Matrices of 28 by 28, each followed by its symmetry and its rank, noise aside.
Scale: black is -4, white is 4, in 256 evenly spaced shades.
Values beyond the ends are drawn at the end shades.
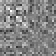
symmetric, rank three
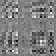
symmetric, rank two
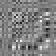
symmetric, rank three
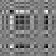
symmetric, rank one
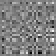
antisymmetric, rank two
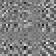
no symmetry, rank three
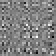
no symmetry, rank three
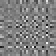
antisymmetric, rank two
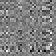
no symmetry, rank three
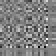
antisymmetric, rank two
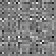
no symmetry, rank three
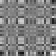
symmetric, rank one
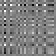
symmetric, rank one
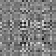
antisymmetric, rank two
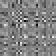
no symmetry, rank three
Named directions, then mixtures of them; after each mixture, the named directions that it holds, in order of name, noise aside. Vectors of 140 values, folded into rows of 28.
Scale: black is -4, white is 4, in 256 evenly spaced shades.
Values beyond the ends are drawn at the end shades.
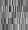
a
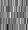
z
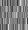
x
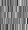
x, z.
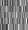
a, x.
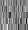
a, x, z.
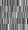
x.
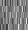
a, x, z.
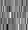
a, z.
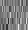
a, x, z.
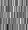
z.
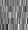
a, x, z.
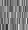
a, x, z.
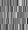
x, z.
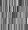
a, x, z.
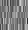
x.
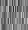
a, z.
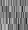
a, x.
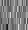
a, x, z.
